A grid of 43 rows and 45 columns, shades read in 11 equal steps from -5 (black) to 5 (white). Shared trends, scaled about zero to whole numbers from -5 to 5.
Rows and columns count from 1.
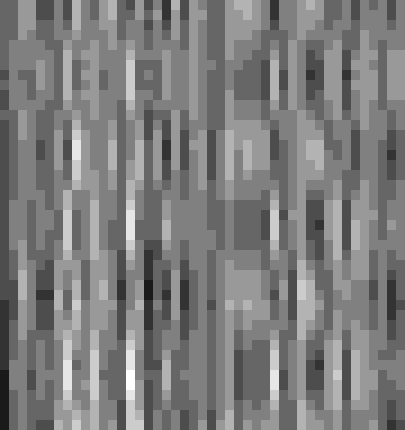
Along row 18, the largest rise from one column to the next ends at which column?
9
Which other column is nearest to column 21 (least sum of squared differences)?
6
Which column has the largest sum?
15
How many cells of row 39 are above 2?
4
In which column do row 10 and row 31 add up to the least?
1
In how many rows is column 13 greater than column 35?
21
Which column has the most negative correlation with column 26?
24
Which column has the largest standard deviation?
31
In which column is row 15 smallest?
19
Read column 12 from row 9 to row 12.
-1 0 0 0
